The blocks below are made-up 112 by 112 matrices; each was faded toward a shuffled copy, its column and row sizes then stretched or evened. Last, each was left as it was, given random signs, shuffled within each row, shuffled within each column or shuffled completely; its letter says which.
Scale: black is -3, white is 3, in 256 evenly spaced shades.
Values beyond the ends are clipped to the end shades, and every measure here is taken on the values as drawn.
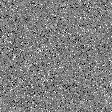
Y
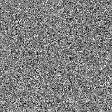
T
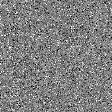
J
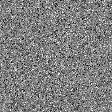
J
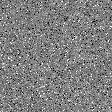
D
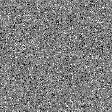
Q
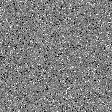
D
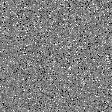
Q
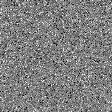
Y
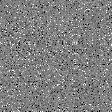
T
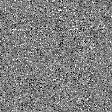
Q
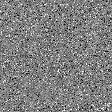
Y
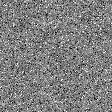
D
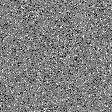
D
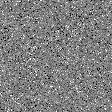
D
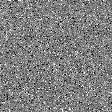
Y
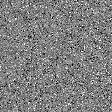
J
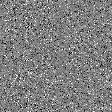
J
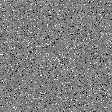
Y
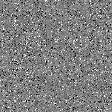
T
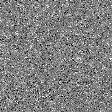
Y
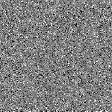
T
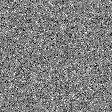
D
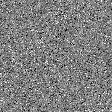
D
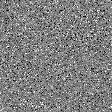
Y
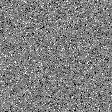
D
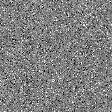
J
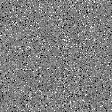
T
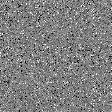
Q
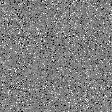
Q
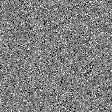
J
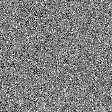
J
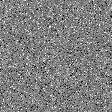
D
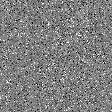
J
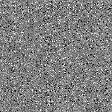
T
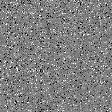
T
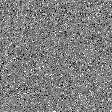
Y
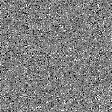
T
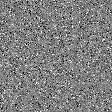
D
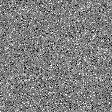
Y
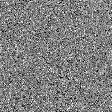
J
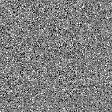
T
